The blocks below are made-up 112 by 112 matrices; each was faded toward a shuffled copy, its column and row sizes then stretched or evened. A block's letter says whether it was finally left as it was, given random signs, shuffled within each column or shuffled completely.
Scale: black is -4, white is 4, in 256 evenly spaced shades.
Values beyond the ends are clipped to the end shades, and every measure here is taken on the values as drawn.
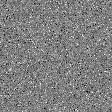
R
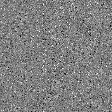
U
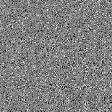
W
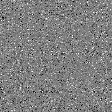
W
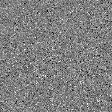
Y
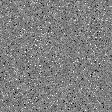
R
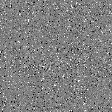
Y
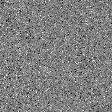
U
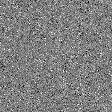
U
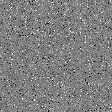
U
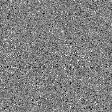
Y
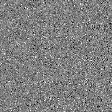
W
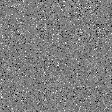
Y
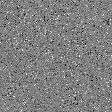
R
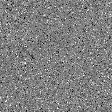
U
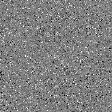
Y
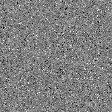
U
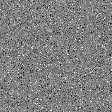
U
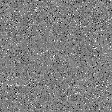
W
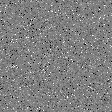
R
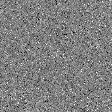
U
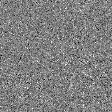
Y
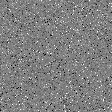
R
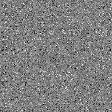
W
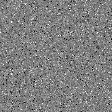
U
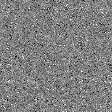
Y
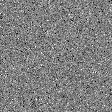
R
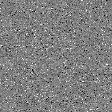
W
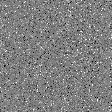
U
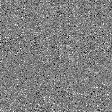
W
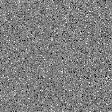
W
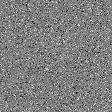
R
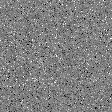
R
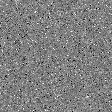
R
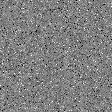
R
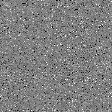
W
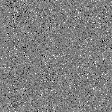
W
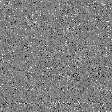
W
